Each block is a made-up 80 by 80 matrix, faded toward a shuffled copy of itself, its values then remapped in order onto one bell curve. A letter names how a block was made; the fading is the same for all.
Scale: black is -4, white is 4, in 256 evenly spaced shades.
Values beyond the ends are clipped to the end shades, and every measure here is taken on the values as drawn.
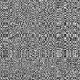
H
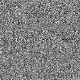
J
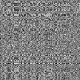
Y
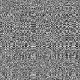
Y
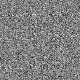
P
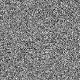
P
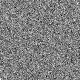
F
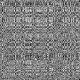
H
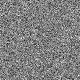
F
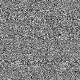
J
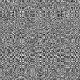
H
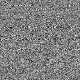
J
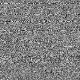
J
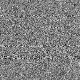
J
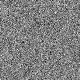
F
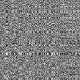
Y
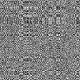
H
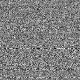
J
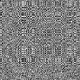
H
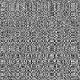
H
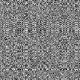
Y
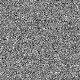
P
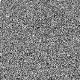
P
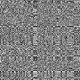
Y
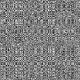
H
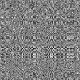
Y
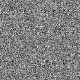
P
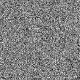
P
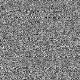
J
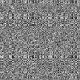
Y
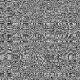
Y
